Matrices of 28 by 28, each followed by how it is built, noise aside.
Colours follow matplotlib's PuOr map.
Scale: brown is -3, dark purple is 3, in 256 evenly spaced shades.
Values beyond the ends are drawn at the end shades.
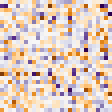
low rank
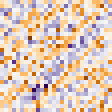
Hankel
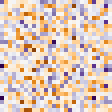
repeating rows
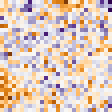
smooth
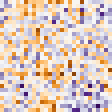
smooth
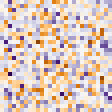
repeating rows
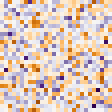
repeating rows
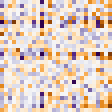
low rank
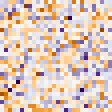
noise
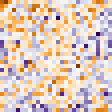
smooth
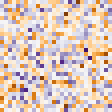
noise
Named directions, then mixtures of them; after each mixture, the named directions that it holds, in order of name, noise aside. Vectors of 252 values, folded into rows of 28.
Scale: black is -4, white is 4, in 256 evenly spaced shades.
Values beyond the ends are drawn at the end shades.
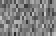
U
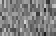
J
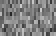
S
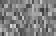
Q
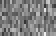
J.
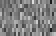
S, U.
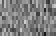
J.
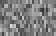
Q.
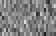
J.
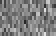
J.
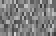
U.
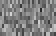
S.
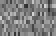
J, U.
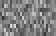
J, Q.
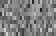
Q, S.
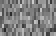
S.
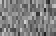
J.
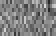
J, U.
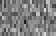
J.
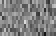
J.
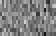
J.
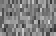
S.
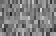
S.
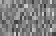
S, U.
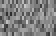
S, U.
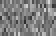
J, U.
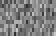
Q, U.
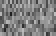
S, U.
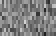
J.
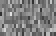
S.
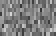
S.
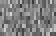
S.
